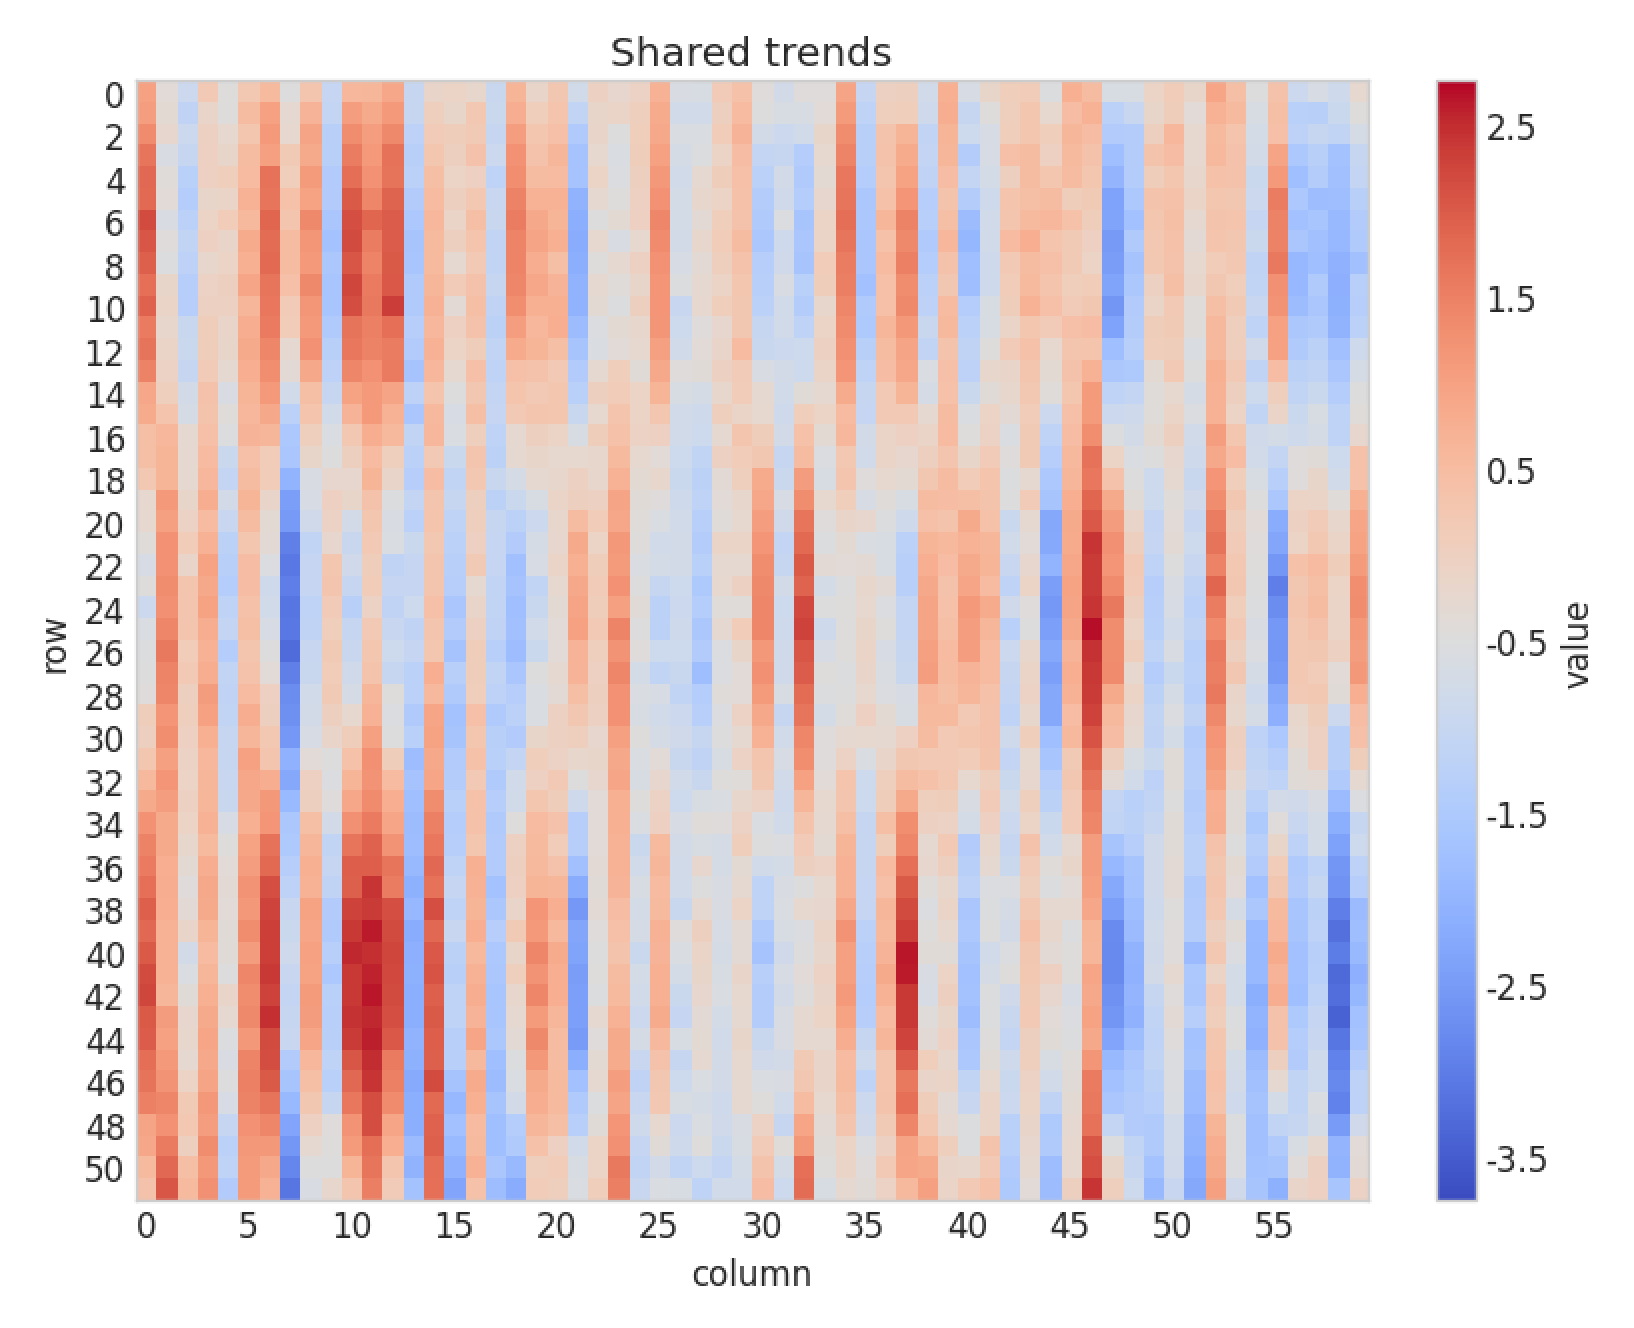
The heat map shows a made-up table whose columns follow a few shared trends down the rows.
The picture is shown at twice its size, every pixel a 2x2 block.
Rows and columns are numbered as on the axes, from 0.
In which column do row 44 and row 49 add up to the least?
58
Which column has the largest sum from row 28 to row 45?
11
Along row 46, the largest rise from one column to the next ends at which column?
14
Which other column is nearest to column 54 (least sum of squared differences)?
17
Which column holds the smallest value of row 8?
47
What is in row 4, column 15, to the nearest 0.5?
0
